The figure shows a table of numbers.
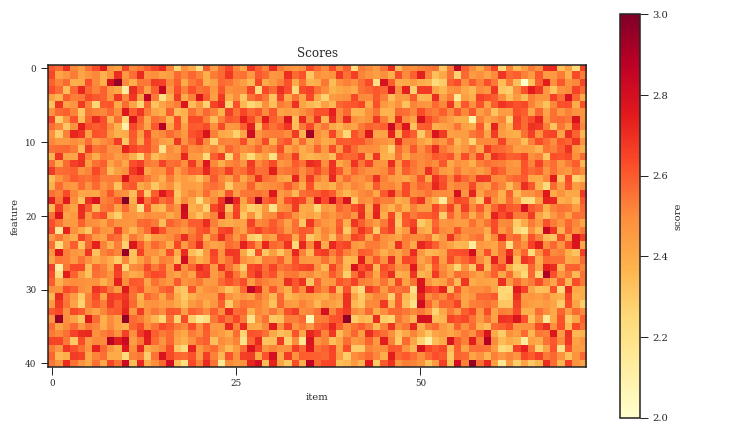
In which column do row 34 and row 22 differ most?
1
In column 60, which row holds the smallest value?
6
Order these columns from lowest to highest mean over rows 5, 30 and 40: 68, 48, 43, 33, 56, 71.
71, 48, 56, 68, 43, 33
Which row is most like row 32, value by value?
31
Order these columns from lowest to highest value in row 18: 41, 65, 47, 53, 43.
53, 65, 41, 47, 43
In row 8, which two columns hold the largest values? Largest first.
15, 46
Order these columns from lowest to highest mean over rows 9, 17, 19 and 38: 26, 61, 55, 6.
61, 26, 6, 55
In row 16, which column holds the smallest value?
67
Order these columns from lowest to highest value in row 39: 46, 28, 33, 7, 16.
28, 33, 7, 16, 46
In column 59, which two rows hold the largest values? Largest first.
37, 36
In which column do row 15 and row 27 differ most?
10
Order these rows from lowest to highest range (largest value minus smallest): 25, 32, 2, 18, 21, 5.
21, 5, 32, 25, 18, 2
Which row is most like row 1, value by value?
29
